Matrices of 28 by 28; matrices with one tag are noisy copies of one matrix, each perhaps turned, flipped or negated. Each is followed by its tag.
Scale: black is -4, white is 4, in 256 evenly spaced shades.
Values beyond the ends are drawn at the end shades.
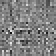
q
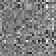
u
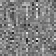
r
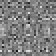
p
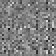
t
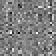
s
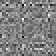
s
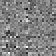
t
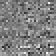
t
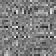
r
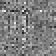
q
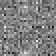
p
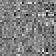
u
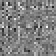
t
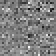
t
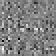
t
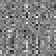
r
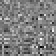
u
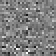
t
